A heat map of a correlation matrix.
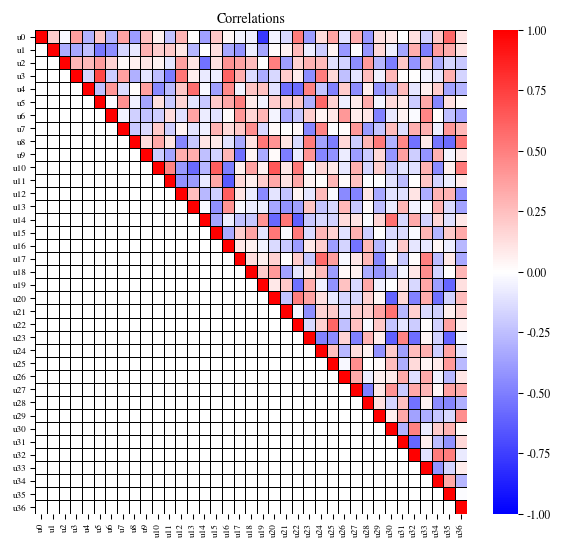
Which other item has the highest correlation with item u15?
u10
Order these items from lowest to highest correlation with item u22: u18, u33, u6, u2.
u6, u18, u33, u2
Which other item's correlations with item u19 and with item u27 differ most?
u0
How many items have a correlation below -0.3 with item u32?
7
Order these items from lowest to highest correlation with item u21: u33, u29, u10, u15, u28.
u33, u15, u10, u28, u29
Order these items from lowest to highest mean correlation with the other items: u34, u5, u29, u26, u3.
u34, u29, u26, u3, u5
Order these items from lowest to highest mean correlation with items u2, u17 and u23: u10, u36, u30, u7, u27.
u30, u27, u36, u7, u10
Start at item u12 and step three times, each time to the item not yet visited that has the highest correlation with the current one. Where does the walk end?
u5
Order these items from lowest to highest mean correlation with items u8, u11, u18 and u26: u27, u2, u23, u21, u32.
u32, u21, u2, u27, u23
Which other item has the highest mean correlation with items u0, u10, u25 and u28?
u22
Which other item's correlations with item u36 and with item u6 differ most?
u29
